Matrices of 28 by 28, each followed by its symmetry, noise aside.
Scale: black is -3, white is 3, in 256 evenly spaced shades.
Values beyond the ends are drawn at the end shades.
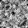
symmetric.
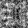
mirrored top to bottom.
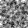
symmetric.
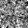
antisymmetric.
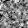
antisymmetric.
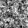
antisymmetric.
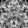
mirrored left to right.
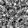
symmetric.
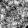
symmetric.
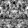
mirrored left to right.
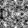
mirrored top to bottom.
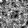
symmetric.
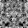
mirrored left to right.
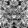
mirrored left to right.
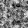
mirrored top to bottom.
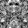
mirrored left to right.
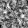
same after a half turn.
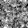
antisymmetric.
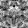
mirrored left to right.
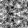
mirrored top to bottom.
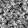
same after a half turn.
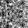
mirrored top to bottom.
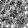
symmetric.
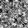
symmetric.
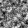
symmetric.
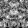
mirrored left to right.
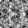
mirrored top to bottom.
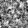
same after a half turn.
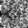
mirrored top to bottom.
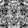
mirrored left to right.
